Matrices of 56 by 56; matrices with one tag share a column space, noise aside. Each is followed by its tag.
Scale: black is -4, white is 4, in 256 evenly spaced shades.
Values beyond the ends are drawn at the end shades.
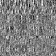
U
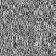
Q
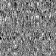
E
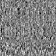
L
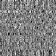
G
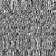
G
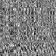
L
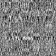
E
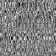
E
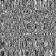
G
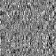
Q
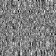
G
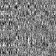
Q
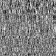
U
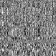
L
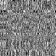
G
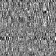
E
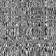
L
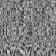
L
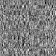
Q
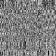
G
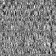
Q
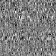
E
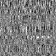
U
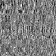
U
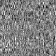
Q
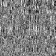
U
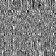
G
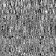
U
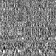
L
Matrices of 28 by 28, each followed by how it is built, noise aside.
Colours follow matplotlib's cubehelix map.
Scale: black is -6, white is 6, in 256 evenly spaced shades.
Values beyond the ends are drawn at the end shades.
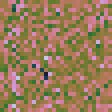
uneven columns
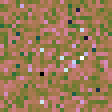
sparse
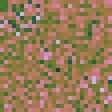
block diagonal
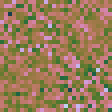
block diagonal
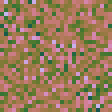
block diagonal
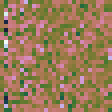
uneven columns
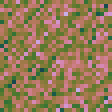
Hankel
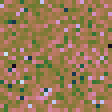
sparse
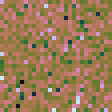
sparse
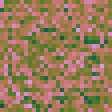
blocks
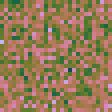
blocks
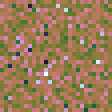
sparse
